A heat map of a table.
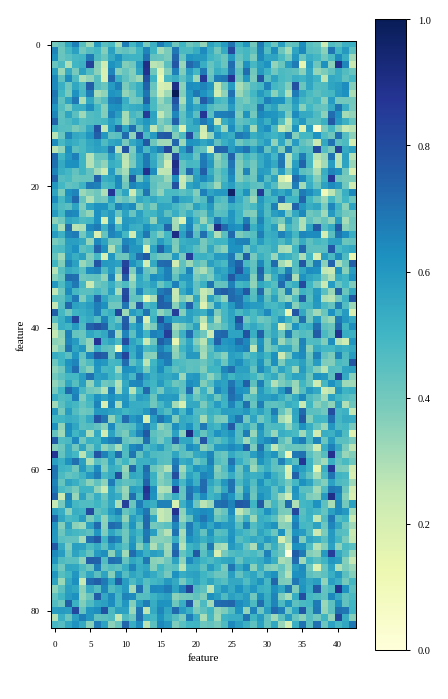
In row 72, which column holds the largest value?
39
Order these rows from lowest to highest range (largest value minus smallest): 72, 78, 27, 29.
78, 29, 27, 72
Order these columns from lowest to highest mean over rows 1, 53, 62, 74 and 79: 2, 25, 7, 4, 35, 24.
4, 7, 24, 2, 35, 25
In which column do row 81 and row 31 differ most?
40
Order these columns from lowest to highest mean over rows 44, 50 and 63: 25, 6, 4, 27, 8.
4, 27, 8, 6, 25
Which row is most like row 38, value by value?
61
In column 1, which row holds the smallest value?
64
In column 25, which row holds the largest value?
21
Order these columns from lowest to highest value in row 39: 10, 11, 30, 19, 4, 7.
11, 30, 4, 19, 7, 10
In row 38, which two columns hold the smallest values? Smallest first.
33, 42
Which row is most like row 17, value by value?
16
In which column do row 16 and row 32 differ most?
10
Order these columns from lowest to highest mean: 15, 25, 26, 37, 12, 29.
37, 15, 26, 12, 29, 25
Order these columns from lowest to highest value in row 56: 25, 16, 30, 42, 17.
42, 16, 25, 30, 17
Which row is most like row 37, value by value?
13
